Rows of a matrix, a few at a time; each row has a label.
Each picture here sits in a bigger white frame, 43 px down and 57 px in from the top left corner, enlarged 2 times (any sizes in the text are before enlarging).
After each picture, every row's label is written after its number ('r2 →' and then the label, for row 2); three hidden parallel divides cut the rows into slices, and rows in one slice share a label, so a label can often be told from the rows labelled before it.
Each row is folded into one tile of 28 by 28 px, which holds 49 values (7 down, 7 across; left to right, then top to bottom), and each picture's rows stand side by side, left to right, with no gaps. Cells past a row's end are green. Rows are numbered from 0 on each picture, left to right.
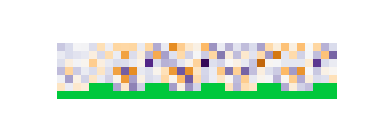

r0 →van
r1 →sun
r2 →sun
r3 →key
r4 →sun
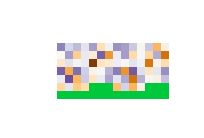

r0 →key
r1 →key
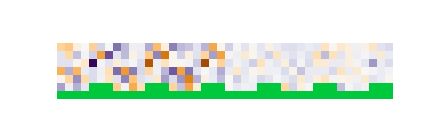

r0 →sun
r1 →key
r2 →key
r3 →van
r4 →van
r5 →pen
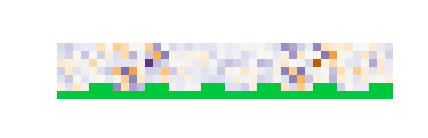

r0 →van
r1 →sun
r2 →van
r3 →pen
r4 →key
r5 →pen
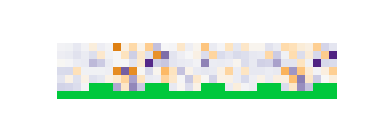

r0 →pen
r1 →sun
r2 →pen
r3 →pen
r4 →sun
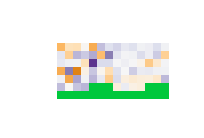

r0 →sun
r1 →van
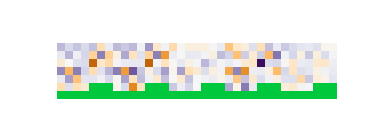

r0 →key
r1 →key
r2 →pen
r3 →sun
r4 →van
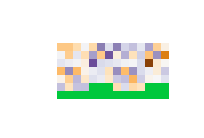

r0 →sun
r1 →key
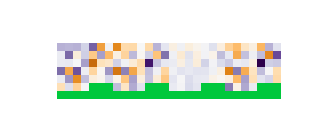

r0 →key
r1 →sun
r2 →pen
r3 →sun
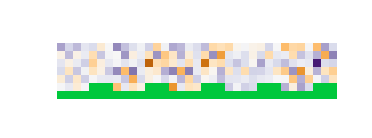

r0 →van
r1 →key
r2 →key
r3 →pen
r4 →sun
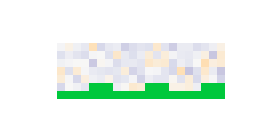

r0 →pen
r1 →van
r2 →van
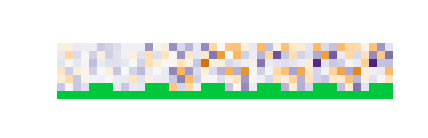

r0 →pen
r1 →van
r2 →key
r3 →sun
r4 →sun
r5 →sun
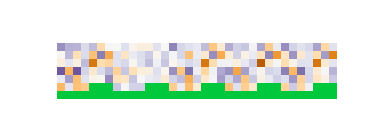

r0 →key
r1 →pen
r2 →key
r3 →key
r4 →key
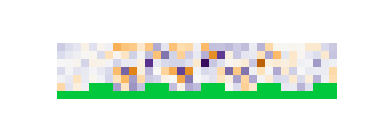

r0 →van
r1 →sun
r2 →sun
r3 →key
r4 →pen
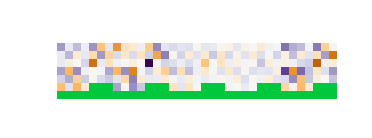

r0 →key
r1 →sun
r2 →van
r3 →pen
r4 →key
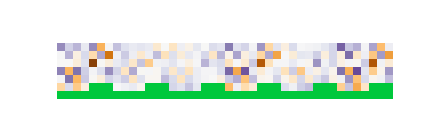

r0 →key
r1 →van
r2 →pen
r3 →key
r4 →pen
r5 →key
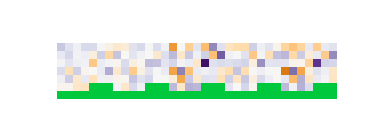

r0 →van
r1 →pen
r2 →sun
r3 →pen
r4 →sun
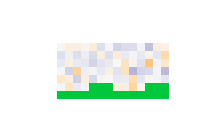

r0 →pen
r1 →van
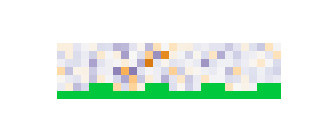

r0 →pen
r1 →key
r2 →pen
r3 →van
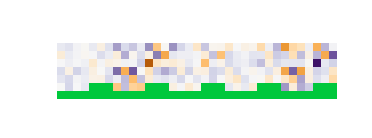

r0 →van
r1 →key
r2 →van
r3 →pen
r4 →sun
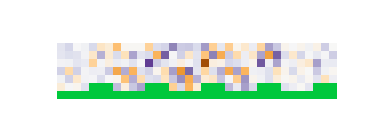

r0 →van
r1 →sun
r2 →key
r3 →sun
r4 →pen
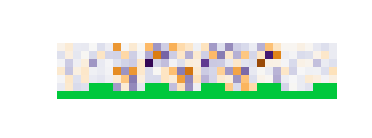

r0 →pen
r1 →sun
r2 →sun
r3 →key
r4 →pen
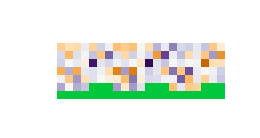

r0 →sun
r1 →sun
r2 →key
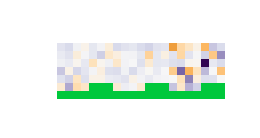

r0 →van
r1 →van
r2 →sun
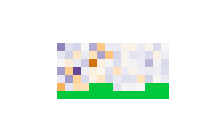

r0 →key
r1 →pen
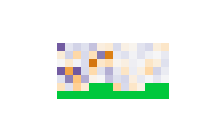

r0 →key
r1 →van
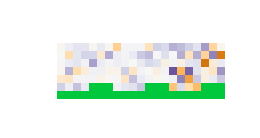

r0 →pen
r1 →pen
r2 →key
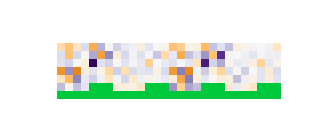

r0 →sun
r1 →van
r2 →sun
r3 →van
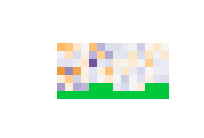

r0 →sun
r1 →van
